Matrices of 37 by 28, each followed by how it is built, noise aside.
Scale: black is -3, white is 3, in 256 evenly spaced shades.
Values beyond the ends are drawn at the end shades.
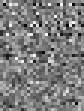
uneven rows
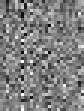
uneven columns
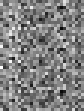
repeating rows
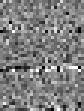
uneven rows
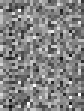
repeating rows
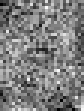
smooth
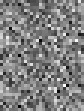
repeating rows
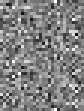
repeating rows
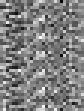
repeating rows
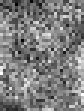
smooth
